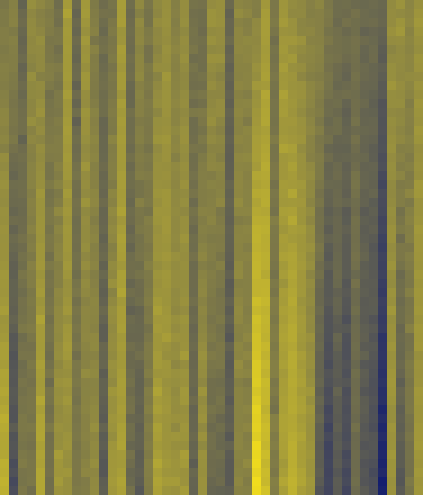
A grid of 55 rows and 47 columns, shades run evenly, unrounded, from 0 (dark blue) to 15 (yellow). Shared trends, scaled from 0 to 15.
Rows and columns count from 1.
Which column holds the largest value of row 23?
30
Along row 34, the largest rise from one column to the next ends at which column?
44
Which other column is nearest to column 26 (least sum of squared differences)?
41
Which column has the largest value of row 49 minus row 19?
29
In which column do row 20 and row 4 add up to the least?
43
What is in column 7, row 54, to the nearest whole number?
10
